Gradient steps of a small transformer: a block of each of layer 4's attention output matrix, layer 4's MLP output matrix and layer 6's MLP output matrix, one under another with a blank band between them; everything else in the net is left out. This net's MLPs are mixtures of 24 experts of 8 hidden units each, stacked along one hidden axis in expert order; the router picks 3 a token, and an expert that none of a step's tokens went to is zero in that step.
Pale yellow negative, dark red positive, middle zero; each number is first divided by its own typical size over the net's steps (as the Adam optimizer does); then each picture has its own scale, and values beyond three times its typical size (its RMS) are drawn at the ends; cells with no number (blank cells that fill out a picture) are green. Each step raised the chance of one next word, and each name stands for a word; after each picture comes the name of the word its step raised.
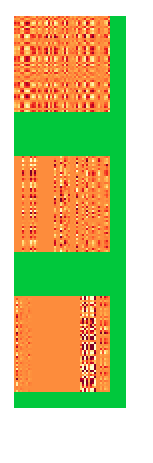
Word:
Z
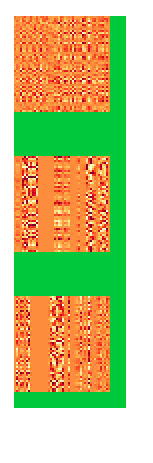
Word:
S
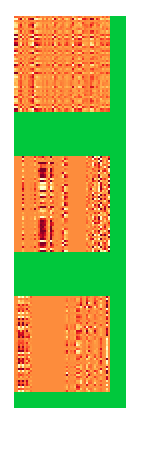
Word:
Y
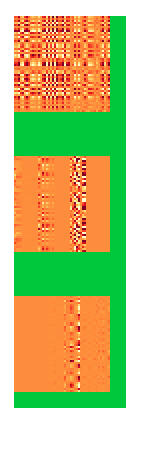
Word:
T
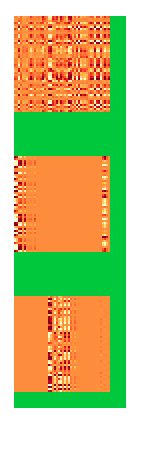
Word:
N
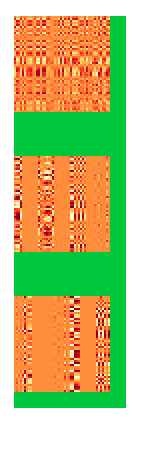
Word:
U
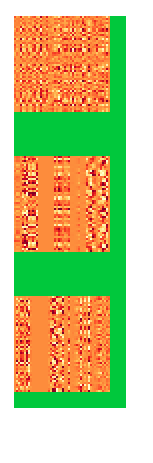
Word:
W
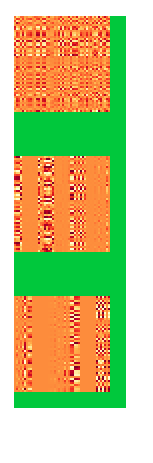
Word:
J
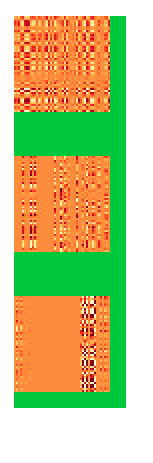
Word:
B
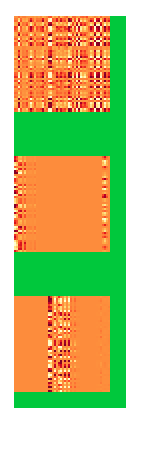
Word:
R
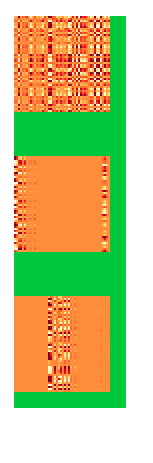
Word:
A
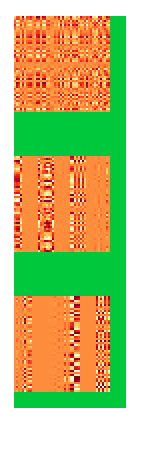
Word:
N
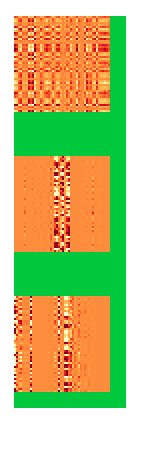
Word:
W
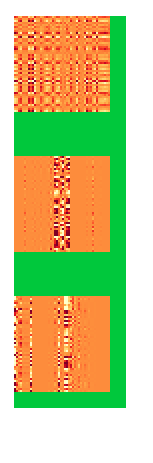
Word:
S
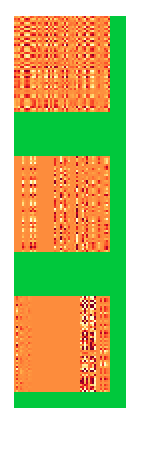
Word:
R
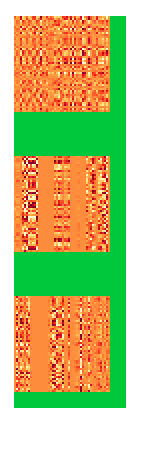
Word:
U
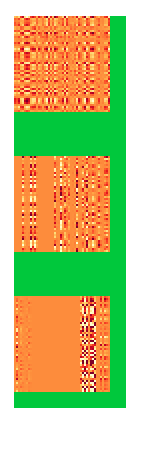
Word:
S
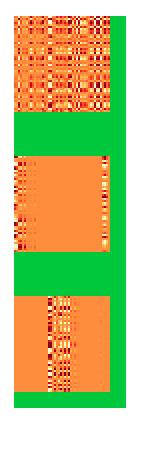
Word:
Z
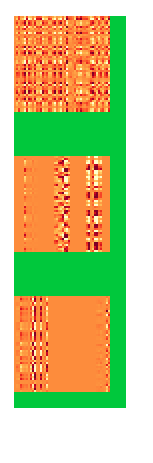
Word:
U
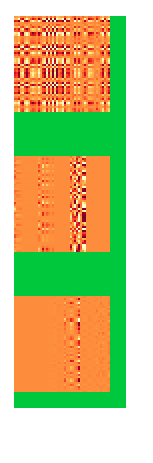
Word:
U
